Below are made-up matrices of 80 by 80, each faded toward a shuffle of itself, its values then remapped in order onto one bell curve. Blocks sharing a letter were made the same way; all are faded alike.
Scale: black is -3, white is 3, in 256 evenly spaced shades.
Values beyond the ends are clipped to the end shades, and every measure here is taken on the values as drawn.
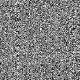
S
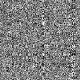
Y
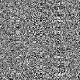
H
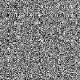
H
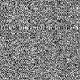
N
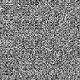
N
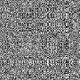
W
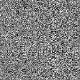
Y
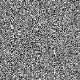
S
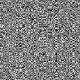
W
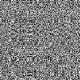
N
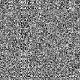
H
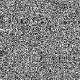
Y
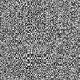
N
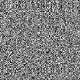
H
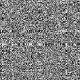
Y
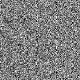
S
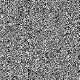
S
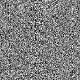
S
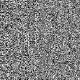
S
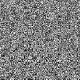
Y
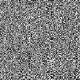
H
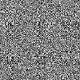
H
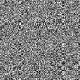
N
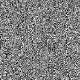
S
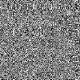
Y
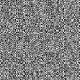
W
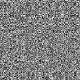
N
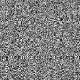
Y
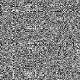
H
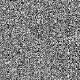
S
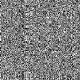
Y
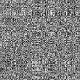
N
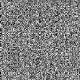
Y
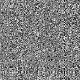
H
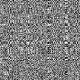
W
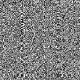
Y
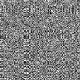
W
